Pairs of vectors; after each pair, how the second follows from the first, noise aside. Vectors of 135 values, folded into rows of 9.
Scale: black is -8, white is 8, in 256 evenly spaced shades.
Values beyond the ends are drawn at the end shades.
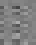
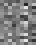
wrapped around, negated, scaled up.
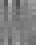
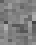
wrapped around, negated.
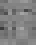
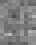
reversed, negated.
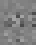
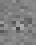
reversed, partly zeroed.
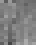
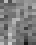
negated, scaled up.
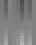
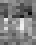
wrapped around, negated, scaled up.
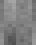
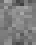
wrapped around.
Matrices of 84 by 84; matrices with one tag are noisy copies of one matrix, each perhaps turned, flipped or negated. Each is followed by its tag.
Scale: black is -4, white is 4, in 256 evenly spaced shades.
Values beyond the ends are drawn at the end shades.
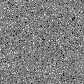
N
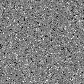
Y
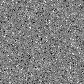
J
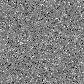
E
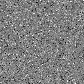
E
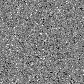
N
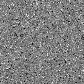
Y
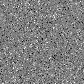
J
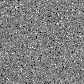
Y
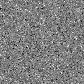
E
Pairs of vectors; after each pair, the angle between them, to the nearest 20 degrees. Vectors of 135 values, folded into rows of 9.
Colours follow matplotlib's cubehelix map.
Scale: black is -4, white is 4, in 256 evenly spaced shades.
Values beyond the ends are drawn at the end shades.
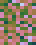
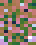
60 degrees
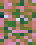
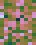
160 degrees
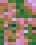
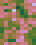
40 degrees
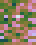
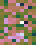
120 degrees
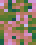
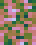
140 degrees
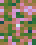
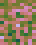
40 degrees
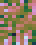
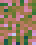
160 degrees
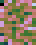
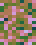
100 degrees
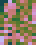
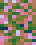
80 degrees
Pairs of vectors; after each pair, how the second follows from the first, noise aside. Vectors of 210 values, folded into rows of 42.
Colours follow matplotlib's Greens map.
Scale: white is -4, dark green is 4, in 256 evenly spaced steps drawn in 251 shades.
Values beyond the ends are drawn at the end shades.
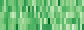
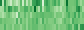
reversed, partly zeroed.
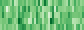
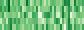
wrapped around, negated.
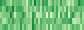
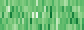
reversed, partly zeroed.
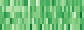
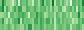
reversed, partly zeroed.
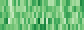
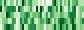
reversed, negated, scaled up.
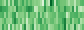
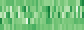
wrapped around, partly zeroed.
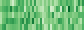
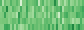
wrapped around, partly zeroed.
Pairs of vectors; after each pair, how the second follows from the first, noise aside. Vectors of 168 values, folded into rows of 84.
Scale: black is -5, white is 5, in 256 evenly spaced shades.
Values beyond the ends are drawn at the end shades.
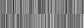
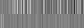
wrapped around, partly zeroed.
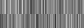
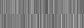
reversed, shrunk.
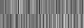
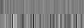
wrapped around, partly zeroed.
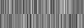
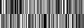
wrapped around, negated, scaled up.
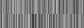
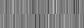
partly zeroed.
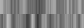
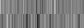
partly zeroed.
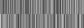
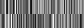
wrapped around, negated, scaled up.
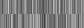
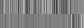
wrapped around, partly zeroed.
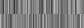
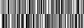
wrapped around, negated, scaled up.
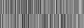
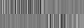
partly zeroed.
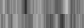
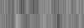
reversed, shrunk.
